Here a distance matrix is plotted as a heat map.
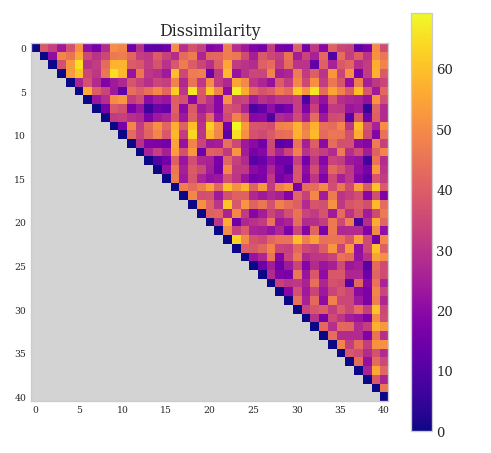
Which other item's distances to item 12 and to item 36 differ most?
27
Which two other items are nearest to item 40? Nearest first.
17, 21
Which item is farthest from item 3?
9
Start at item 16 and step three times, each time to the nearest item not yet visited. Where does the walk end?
34
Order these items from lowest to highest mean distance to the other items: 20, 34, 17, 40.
17, 20, 40, 34
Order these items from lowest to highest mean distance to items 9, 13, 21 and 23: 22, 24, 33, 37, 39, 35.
33, 37, 35, 24, 22, 39
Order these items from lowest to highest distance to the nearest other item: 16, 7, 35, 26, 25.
7, 25, 26, 16, 35
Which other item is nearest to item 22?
10
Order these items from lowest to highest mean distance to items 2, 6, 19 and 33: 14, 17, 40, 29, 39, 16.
14, 29, 17, 40, 16, 39
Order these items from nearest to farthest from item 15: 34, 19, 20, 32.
20, 19, 32, 34
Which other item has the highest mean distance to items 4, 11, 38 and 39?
16
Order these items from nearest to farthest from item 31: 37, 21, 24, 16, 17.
21, 37, 24, 17, 16
